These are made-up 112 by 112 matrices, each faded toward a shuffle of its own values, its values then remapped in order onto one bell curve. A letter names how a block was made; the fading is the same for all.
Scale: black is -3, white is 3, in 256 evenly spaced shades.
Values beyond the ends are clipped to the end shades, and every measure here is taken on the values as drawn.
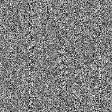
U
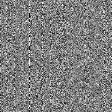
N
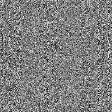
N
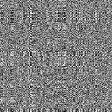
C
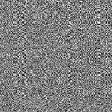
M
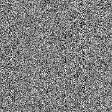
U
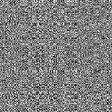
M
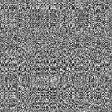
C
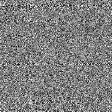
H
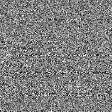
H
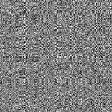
M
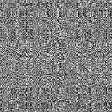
M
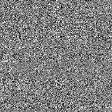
H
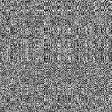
C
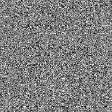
H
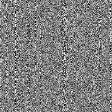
N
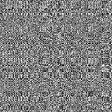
C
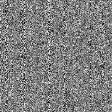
U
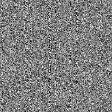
U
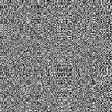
M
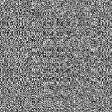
M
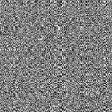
M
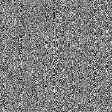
N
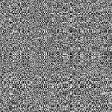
C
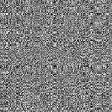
M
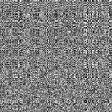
C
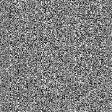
U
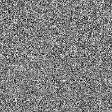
H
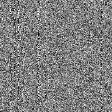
U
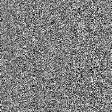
U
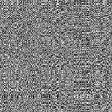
M
